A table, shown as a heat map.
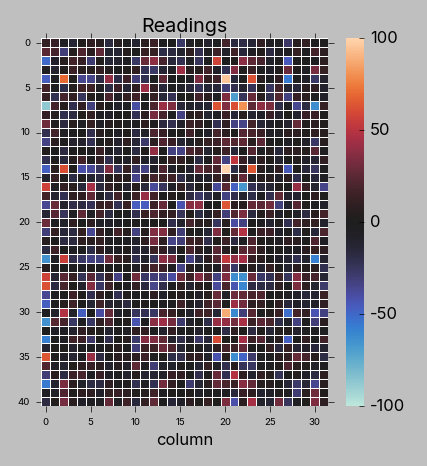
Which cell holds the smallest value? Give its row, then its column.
7, 0
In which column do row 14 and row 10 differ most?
20
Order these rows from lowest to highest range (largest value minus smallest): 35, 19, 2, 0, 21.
0, 19, 21, 2, 35
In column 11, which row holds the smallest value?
18
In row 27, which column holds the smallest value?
22
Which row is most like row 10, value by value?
23
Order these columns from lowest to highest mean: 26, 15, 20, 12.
15, 26, 12, 20
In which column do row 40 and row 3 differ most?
21
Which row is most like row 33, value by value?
2
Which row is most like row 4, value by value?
14
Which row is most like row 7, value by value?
31
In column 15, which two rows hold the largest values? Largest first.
3, 26
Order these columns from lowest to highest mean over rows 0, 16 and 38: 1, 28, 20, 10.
10, 1, 28, 20
